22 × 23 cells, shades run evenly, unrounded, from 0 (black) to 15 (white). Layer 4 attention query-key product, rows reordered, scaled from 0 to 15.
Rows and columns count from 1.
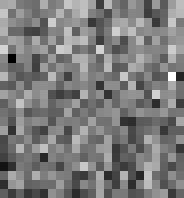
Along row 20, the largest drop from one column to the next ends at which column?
14
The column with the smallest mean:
2
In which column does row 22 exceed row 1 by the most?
13
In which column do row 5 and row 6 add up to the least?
16
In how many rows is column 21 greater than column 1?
10
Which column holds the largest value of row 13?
9
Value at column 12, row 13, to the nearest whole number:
6
